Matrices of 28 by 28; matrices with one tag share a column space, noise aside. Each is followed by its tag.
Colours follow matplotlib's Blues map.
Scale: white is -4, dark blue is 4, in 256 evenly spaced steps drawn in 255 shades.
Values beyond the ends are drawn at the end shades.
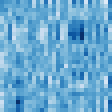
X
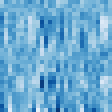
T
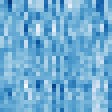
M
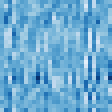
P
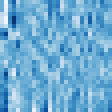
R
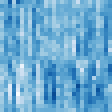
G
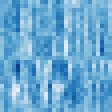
G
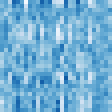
X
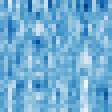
M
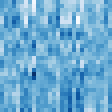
R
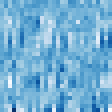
T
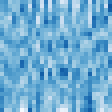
R
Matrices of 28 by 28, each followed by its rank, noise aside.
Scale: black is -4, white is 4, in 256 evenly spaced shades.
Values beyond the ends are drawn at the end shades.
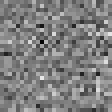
six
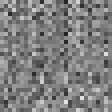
three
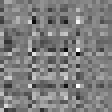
two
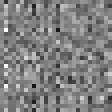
three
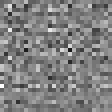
four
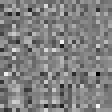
three
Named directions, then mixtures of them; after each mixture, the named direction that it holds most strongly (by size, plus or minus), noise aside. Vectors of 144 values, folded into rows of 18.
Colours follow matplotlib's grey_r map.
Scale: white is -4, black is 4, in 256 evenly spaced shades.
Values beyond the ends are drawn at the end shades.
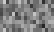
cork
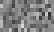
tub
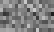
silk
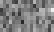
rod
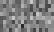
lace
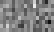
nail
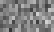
lace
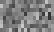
tub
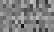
lace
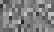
tub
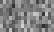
tub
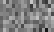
lace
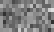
tub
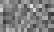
silk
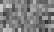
silk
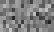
lace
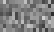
cork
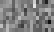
nail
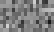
nail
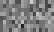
lace
